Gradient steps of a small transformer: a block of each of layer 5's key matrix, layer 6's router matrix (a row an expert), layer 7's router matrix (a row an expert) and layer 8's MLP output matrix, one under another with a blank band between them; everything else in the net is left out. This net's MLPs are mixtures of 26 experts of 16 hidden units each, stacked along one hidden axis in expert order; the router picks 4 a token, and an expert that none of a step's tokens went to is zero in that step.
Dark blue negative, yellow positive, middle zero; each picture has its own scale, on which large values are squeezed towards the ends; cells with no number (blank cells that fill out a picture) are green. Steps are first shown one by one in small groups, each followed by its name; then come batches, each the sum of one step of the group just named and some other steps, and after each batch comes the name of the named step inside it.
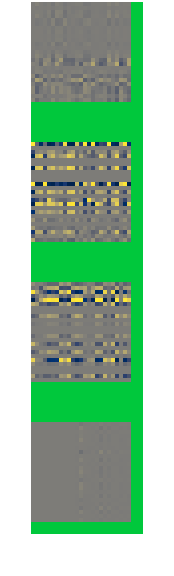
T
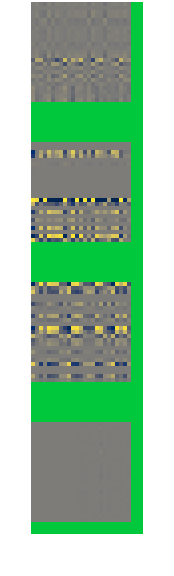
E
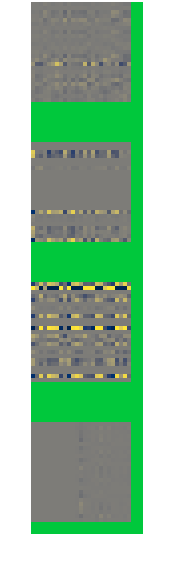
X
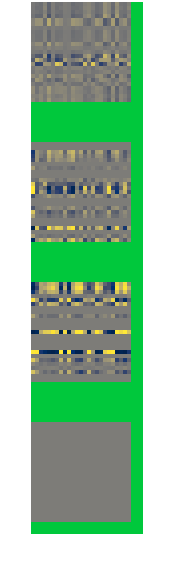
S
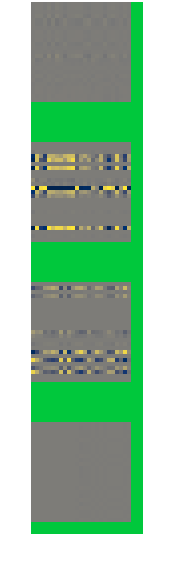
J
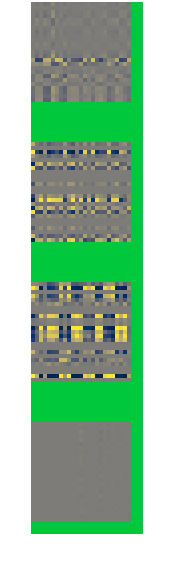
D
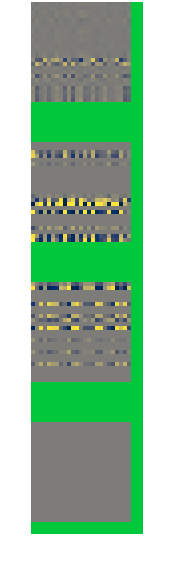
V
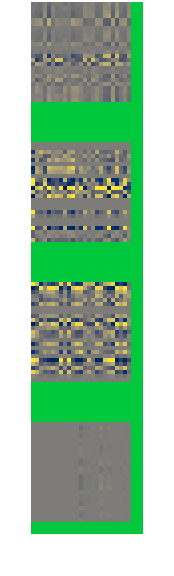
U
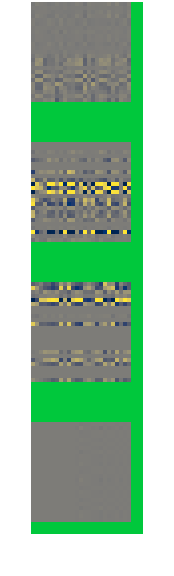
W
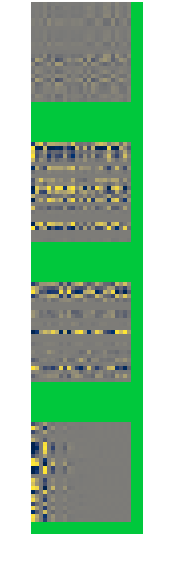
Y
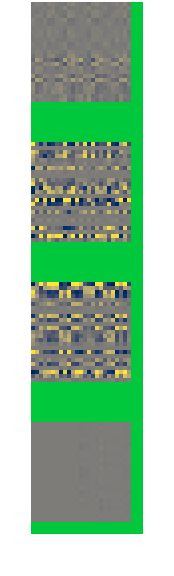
E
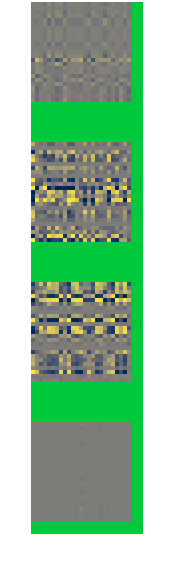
E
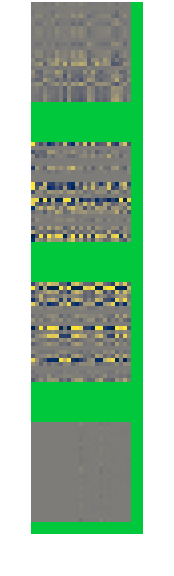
X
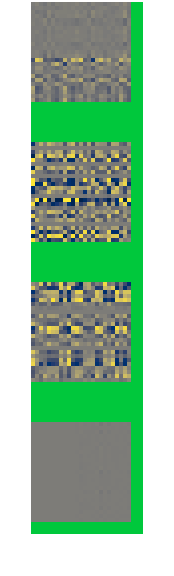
E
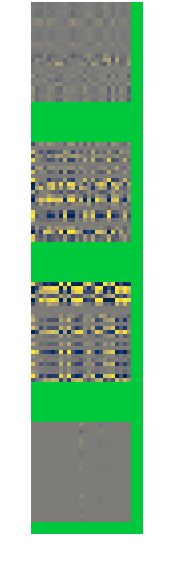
S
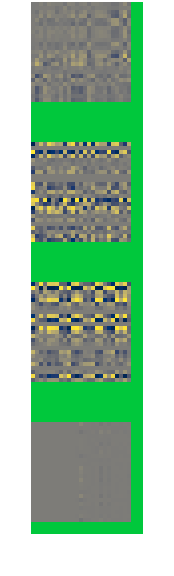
E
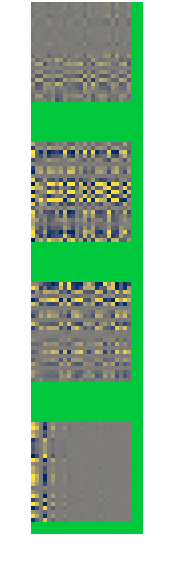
W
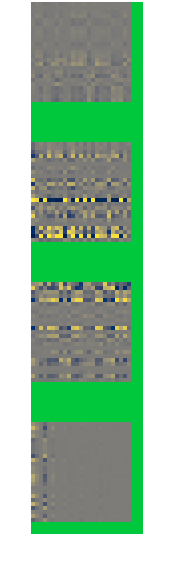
E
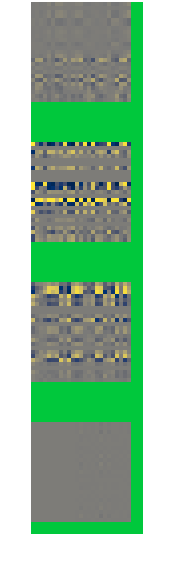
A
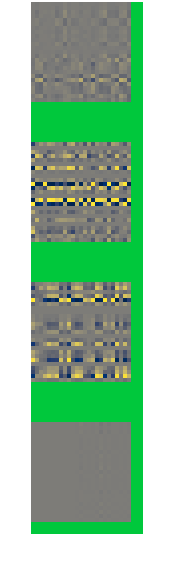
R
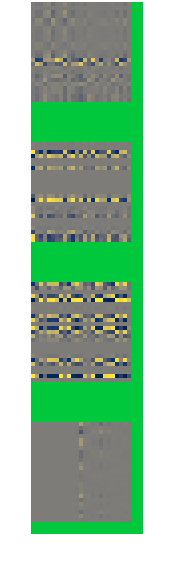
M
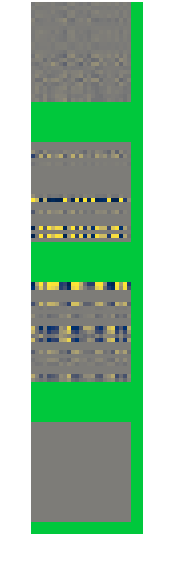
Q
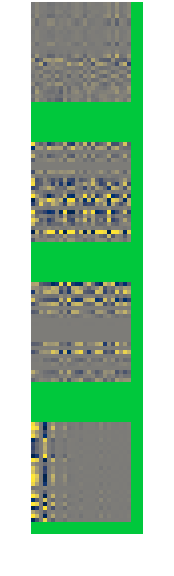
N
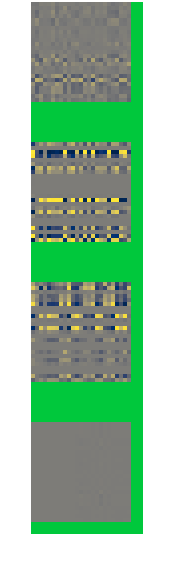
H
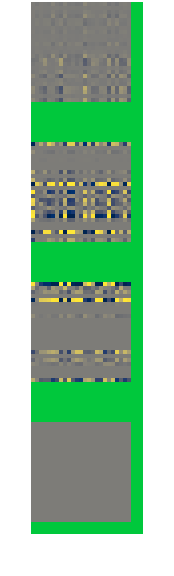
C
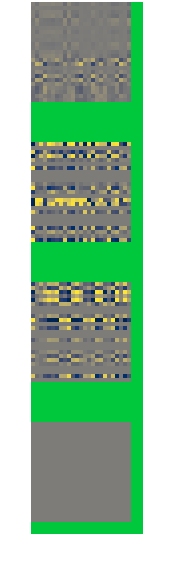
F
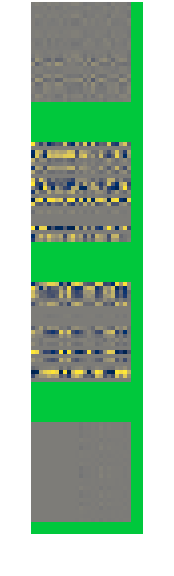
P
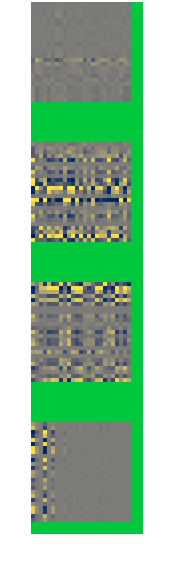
Q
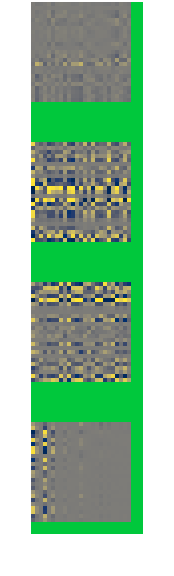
M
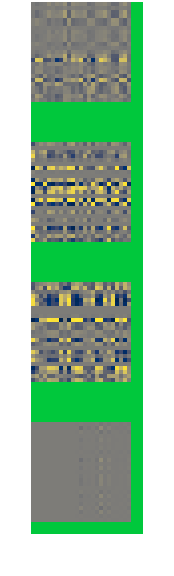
R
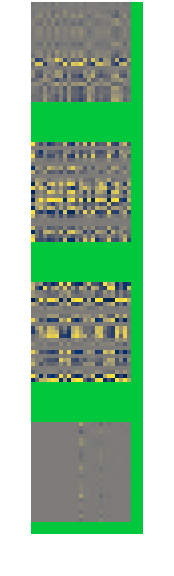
M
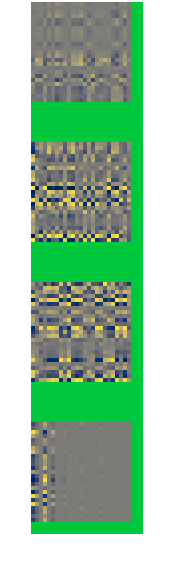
F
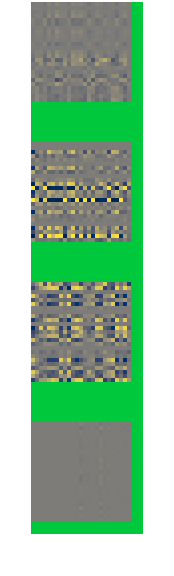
Q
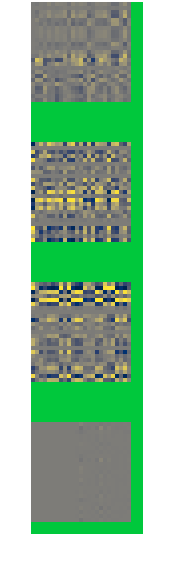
F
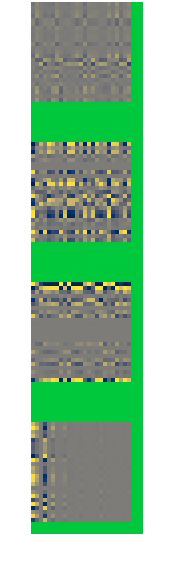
N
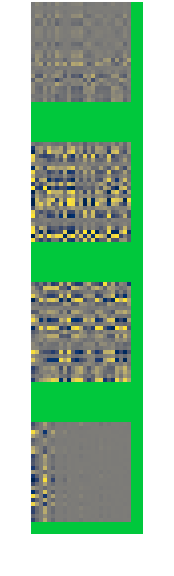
P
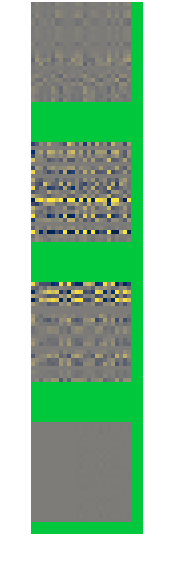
A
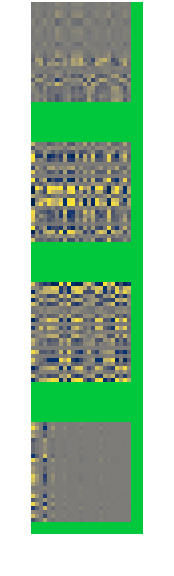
N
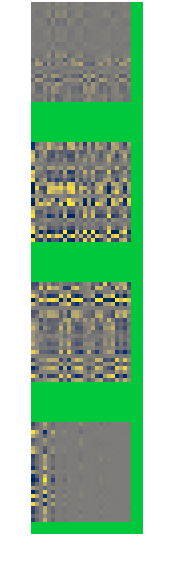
M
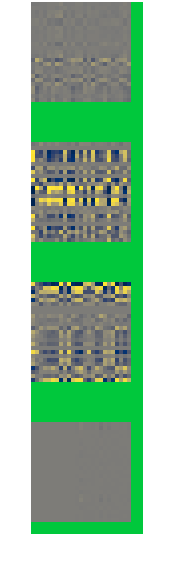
H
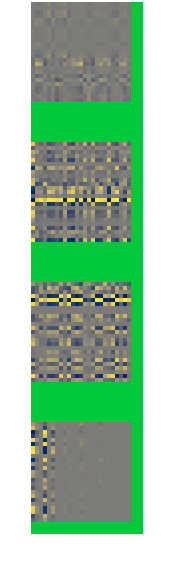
M
